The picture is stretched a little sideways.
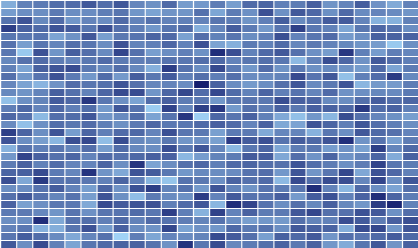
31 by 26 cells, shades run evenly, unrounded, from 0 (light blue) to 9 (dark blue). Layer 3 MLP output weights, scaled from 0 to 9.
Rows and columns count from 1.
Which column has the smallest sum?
10
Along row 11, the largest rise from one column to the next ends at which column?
13
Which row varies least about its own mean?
8
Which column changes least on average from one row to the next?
26
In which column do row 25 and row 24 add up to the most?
20
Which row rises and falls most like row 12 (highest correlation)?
9
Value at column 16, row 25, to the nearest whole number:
5
